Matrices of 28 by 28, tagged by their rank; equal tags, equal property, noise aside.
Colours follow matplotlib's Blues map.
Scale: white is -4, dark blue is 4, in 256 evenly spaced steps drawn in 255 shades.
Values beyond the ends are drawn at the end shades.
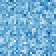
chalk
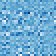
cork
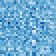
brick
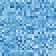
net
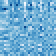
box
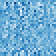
brick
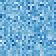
chalk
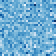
net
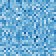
chalk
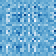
cork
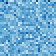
chalk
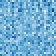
net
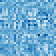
cork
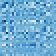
cork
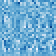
box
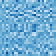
cork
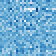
box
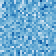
chalk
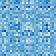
cork
